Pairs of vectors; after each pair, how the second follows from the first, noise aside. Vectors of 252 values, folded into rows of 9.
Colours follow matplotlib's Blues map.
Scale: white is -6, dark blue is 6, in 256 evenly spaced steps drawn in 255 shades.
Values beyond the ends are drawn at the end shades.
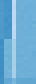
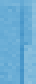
reversed, negated, shrunk.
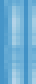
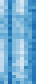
reversed, scaled up.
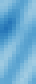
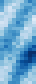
reversed, scaled up.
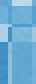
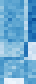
reversed, scaled up.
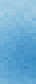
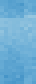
wrapped around, shrunk.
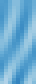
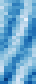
negated, scaled up.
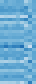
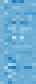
reversed, negated, partly zeroed.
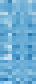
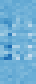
negated, partly zeroed.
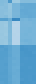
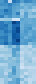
negated, scaled up.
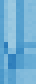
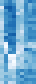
negated, scaled up.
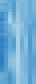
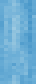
wrapped around, negated, shrunk.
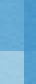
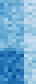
negated, scaled up.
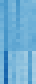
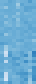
negated, partly zeroed.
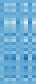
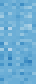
reversed, negated, partly zeroed.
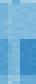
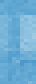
wrapped around, negated, shrunk.
